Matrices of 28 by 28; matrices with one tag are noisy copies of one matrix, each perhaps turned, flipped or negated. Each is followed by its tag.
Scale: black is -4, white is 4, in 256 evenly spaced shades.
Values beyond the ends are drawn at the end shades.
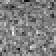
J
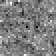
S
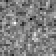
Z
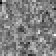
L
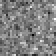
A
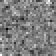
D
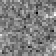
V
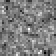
S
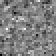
D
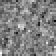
L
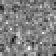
D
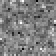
A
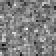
S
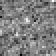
L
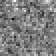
V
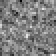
L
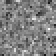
D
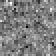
S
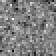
V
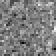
J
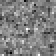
S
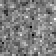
A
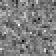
Z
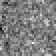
J
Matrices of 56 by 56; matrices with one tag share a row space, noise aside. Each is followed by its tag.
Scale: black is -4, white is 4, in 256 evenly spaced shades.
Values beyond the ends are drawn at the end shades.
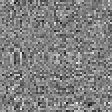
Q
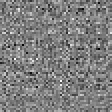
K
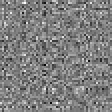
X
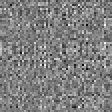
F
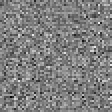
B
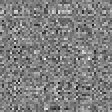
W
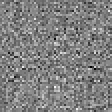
Q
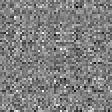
Q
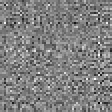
B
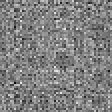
Q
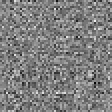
Q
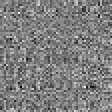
B
